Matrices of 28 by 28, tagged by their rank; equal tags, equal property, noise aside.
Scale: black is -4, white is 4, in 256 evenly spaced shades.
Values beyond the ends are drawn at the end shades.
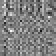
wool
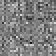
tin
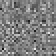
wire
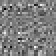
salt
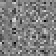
wire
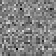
wire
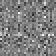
tin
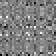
wool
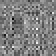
wool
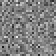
wire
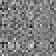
wool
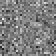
tin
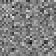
tin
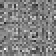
tin
